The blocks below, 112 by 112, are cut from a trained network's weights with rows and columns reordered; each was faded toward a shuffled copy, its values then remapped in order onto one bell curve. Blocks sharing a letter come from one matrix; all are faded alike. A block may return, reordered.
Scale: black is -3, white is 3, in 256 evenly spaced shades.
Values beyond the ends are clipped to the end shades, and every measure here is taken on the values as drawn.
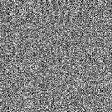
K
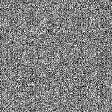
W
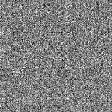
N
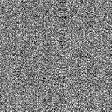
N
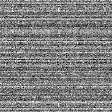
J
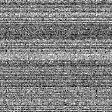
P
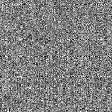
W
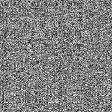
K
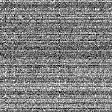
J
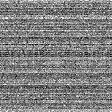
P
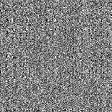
W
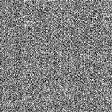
N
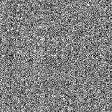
W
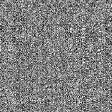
W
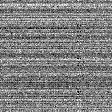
P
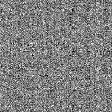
W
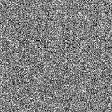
N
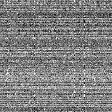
J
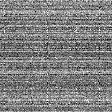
J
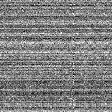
P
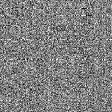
W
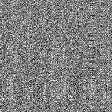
N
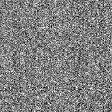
K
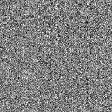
K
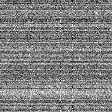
J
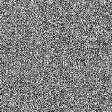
K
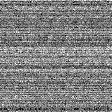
J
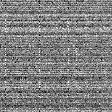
J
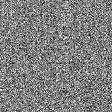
N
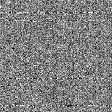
W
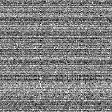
J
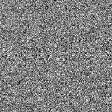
K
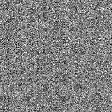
K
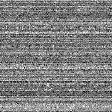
J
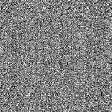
N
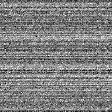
P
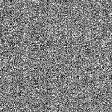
K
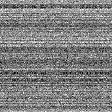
P
